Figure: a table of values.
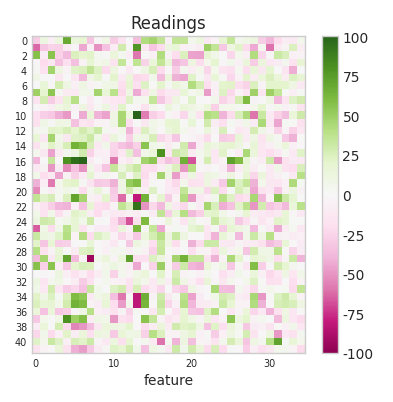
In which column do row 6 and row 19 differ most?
13
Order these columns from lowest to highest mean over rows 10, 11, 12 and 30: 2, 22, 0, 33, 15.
15, 33, 0, 2, 22
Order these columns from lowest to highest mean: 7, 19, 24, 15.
24, 7, 15, 19
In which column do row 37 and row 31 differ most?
4
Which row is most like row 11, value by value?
9
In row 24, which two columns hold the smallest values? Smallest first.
12, 11
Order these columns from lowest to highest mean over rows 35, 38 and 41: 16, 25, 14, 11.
11, 14, 25, 16
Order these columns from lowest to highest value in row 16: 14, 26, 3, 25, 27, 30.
3, 27, 30, 14, 26, 25
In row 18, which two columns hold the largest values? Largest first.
16, 34
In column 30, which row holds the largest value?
7
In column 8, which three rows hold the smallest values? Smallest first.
1, 10, 19
